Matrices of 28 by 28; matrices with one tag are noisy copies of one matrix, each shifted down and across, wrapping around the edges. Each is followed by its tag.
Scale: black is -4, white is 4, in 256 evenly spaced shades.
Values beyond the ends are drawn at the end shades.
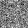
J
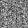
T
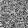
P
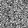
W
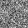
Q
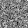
P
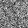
W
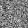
T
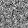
P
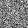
T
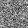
J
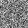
J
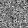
W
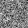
Q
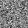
W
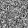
P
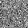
P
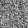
T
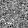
J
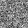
Q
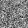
J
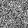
Q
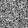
J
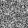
J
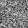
Q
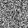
W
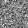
Q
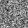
W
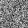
Q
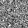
P
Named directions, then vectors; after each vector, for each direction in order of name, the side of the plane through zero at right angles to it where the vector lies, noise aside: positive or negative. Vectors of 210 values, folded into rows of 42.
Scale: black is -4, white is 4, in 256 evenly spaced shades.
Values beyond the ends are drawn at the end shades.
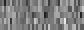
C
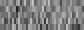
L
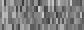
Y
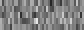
positive, positive, negative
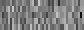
positive, positive, negative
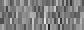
negative, negative, negative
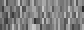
negative, positive, negative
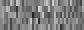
positive, positive, positive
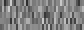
positive, positive, positive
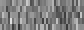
negative, negative, positive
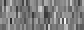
positive, positive, positive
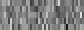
negative, negative, positive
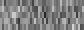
positive, negative, positive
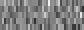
negative, positive, positive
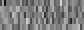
positive, negative, positive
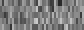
positive, positive, negative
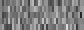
positive, positive, negative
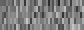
positive, negative, negative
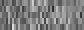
positive, positive, negative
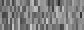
positive, positive, negative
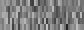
negative, negative, positive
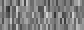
negative, negative, negative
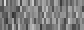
negative, positive, negative
